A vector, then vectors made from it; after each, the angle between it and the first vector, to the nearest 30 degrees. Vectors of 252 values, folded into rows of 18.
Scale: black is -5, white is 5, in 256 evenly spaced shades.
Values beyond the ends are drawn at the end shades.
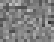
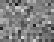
120 degrees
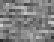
120 degrees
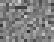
30 degrees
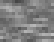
90 degrees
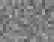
90 degrees
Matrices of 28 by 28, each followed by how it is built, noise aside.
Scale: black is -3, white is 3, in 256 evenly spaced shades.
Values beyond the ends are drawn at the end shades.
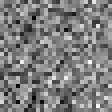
repeating rows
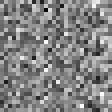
repeating rows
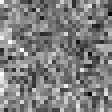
smooth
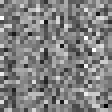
repeating rows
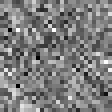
Toeplitz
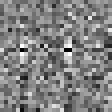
low rank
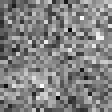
smooth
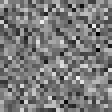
Toeplitz
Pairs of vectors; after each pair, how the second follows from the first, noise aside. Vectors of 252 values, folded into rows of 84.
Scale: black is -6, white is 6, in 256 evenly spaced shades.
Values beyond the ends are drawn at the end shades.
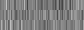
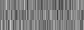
copied.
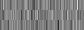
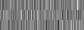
sign-scrambled.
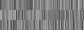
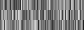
wrapped around, negated, scaled up.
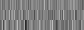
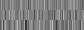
copied.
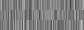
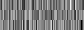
negated, scaled up.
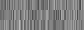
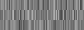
sign-scrambled.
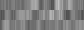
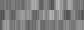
copied.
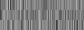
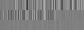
reversed, partly zeroed.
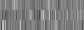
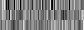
wrapped around, negated, scaled up.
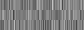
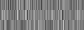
wrapped around.
